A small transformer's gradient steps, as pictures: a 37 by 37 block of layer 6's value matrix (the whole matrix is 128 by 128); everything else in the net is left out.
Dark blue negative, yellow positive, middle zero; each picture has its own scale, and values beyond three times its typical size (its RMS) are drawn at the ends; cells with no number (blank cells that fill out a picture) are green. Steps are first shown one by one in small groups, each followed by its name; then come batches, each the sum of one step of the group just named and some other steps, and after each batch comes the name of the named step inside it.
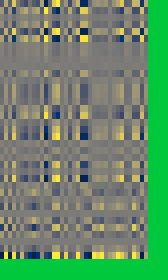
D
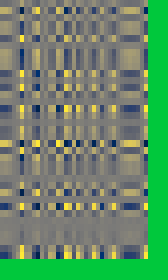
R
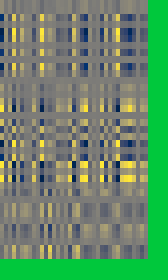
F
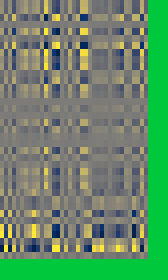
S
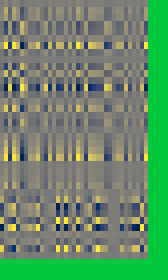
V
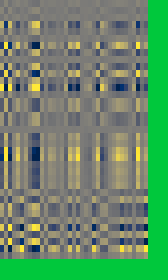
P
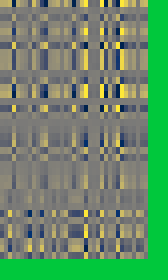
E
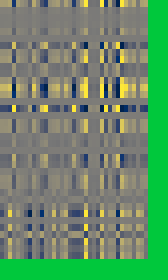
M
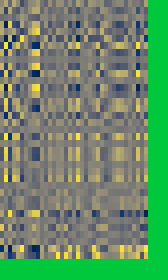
P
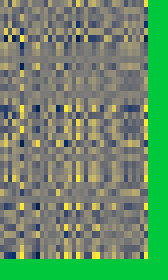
R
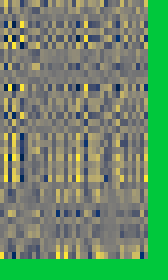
V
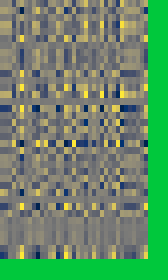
R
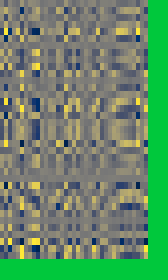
R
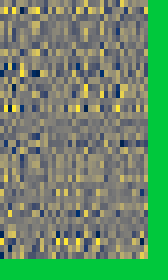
E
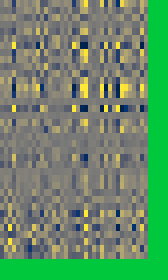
M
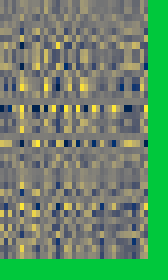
R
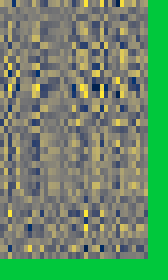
E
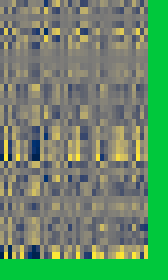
D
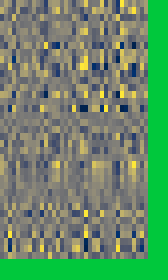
E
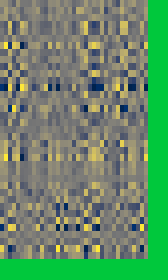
V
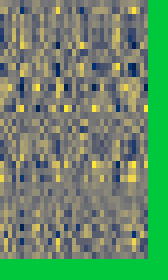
F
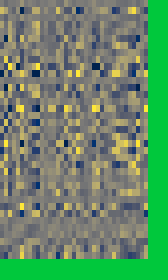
R
